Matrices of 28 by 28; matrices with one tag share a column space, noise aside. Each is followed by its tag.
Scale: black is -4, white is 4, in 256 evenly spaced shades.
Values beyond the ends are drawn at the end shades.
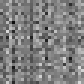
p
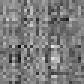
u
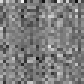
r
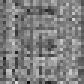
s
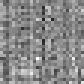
s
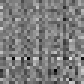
s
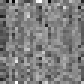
r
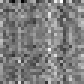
r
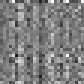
r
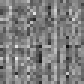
u
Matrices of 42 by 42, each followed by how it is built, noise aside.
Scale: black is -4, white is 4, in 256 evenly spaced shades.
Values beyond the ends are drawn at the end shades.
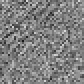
Hankel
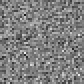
repeating rows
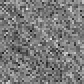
Toeplitz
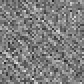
Toeplitz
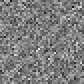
Hankel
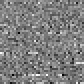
uneven rows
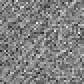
Hankel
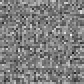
blocks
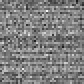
blocks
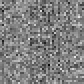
blocks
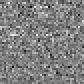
uneven rows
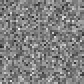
repeating columns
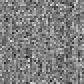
blocks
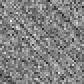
Toeplitz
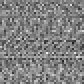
repeating columns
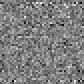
uneven rows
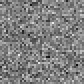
repeating rows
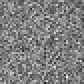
repeating rows
